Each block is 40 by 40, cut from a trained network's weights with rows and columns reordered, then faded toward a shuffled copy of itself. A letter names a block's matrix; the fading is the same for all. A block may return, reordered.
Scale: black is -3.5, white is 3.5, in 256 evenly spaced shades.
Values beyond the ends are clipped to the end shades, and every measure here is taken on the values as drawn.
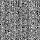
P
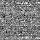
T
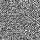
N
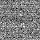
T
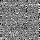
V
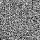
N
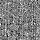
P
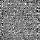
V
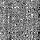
P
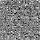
V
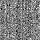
P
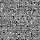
V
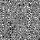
V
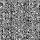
P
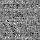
T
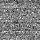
T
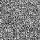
N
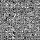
T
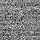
T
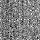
P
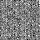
P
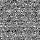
T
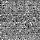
T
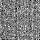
P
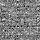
T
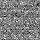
T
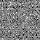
V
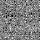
V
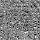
V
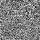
N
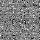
V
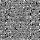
V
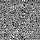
V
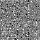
V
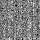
P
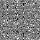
V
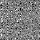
V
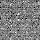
T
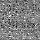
V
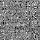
V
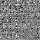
V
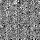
P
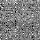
V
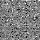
V
